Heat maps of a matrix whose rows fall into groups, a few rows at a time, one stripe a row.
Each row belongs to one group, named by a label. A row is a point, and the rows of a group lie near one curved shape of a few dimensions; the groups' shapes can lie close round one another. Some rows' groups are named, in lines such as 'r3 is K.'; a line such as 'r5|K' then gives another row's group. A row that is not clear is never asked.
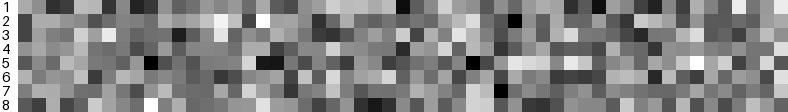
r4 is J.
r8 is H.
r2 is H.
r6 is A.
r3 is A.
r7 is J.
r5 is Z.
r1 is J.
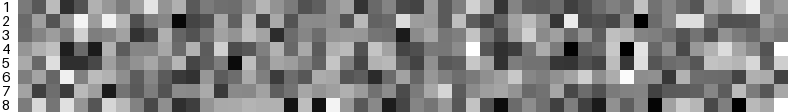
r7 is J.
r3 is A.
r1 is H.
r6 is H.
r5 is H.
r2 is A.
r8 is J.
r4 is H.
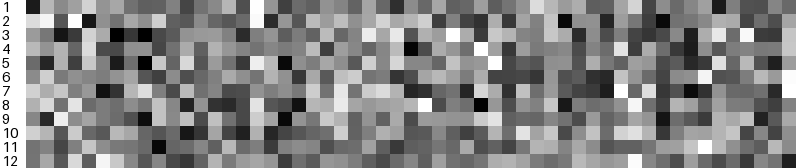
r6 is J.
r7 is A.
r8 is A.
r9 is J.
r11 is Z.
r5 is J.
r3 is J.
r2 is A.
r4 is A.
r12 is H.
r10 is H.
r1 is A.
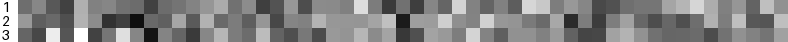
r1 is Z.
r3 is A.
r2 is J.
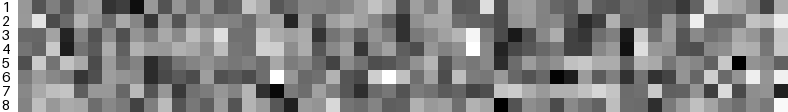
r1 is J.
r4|H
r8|J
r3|H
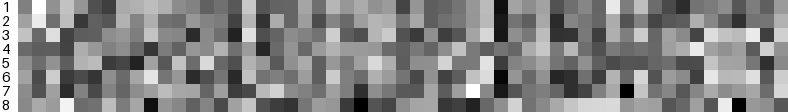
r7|H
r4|Z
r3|H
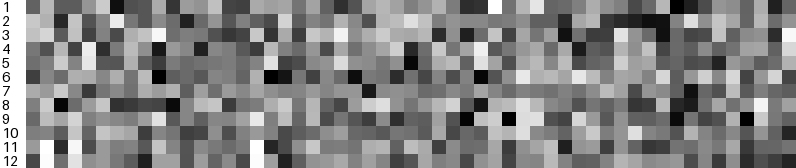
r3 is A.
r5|A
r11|A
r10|H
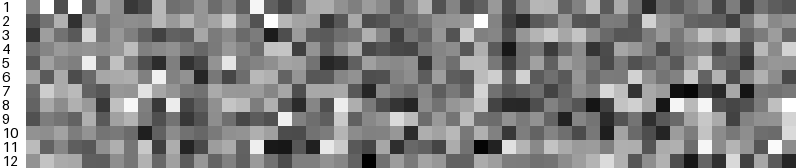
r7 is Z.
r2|H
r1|A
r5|A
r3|Z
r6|H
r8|J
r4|J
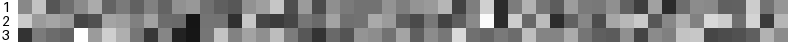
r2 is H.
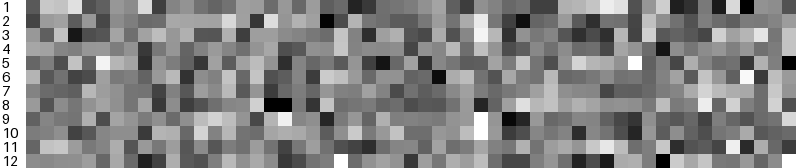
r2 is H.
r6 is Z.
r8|Z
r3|H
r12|J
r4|J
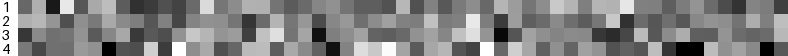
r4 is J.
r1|H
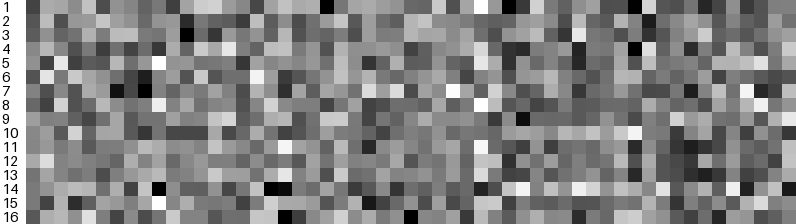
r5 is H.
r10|H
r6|A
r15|H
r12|A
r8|H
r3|A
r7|J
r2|A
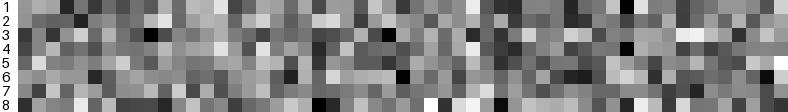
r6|A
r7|J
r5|J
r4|H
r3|Z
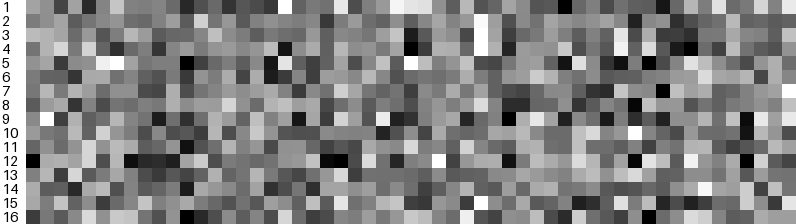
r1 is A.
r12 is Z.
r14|Z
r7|J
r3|A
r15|A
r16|A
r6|Z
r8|H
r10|H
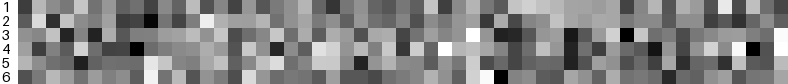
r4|J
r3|H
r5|Z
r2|H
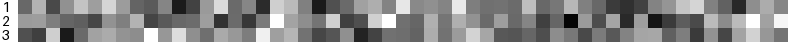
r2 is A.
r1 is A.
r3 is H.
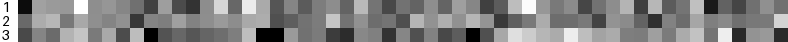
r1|A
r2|J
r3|Z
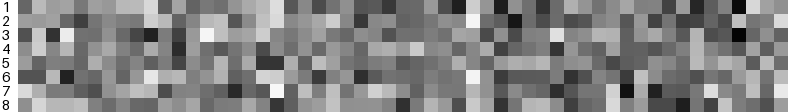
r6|H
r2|Z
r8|A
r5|Z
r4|A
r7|A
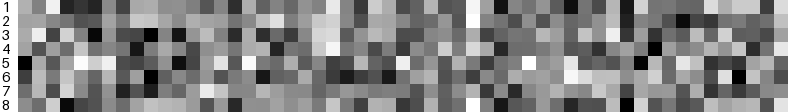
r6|Z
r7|H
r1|H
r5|A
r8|H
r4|J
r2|Z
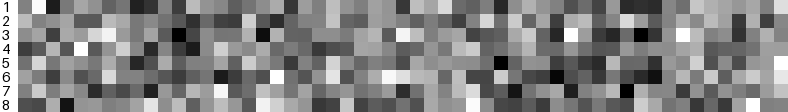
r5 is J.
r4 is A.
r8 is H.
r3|A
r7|H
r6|A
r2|H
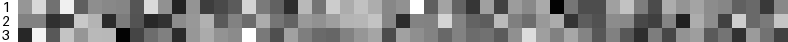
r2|J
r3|A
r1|A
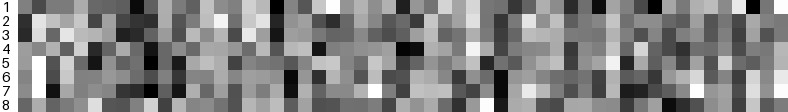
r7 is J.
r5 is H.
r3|A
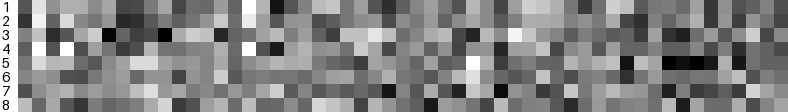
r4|A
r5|Z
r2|A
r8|Z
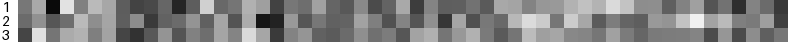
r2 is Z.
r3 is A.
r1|H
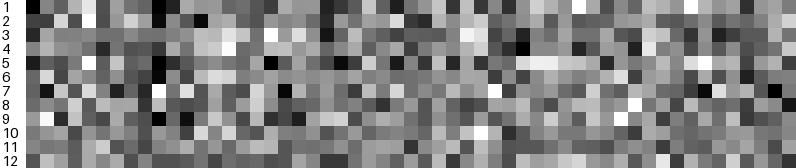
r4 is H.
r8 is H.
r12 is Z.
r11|J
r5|Z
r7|J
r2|A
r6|H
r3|H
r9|H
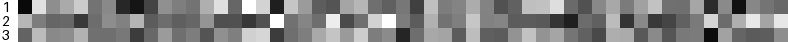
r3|A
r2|A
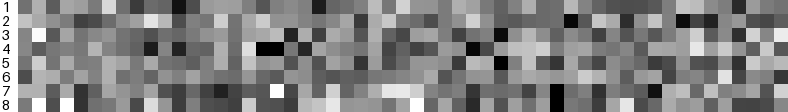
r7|A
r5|J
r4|Z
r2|Z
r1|A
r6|Z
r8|A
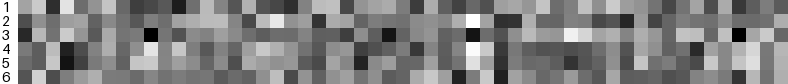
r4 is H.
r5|H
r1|H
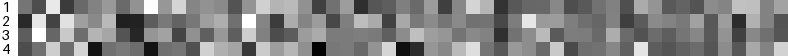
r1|H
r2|A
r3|A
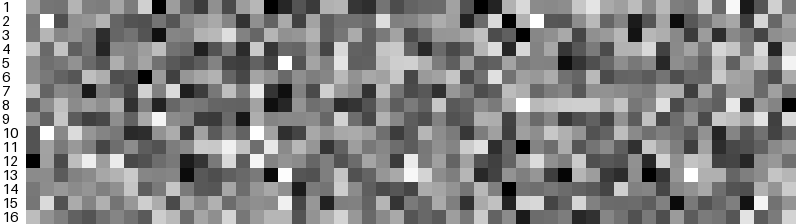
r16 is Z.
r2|J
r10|A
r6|J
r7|Z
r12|A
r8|Z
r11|H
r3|H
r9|H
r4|H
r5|A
